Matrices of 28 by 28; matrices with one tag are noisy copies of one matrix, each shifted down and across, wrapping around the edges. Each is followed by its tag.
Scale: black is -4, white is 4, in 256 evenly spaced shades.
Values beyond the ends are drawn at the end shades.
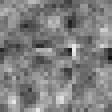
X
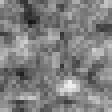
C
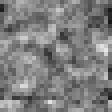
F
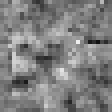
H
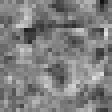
X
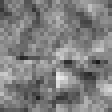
H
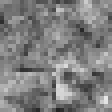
H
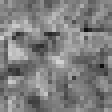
H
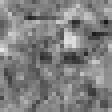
H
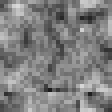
H
